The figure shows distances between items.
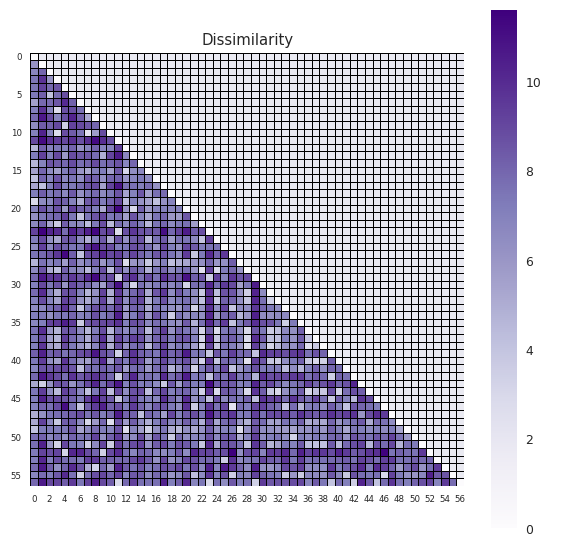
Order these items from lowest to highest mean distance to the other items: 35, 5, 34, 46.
34, 46, 35, 5
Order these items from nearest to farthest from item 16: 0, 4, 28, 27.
0, 27, 4, 28
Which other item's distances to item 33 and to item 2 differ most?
35
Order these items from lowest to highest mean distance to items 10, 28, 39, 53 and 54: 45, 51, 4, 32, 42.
51, 32, 42, 45, 4
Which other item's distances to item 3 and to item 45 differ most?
7
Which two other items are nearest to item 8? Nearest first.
54, 7
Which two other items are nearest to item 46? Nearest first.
26, 55
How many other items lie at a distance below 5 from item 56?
6
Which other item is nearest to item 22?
28
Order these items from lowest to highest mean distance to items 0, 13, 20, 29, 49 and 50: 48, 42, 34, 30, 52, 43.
30, 34, 48, 52, 43, 42
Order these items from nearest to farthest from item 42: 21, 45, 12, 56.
56, 45, 21, 12
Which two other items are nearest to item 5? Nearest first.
2, 43
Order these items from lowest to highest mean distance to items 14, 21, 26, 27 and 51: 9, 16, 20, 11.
16, 20, 9, 11
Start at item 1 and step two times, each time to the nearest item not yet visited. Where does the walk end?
17
